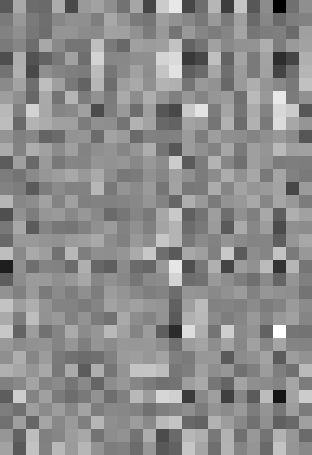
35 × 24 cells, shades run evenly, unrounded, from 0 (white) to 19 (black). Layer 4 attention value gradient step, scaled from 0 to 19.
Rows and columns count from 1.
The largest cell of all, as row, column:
1, 22
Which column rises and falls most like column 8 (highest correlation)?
24
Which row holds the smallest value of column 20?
8
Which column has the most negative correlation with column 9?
21
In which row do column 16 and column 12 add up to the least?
9
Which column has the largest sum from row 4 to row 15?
3
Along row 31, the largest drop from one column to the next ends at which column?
23
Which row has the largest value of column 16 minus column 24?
5
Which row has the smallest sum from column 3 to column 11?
10
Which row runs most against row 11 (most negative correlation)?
7
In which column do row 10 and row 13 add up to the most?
19
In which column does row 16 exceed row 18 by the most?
14
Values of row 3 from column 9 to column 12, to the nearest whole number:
7 7 8 10
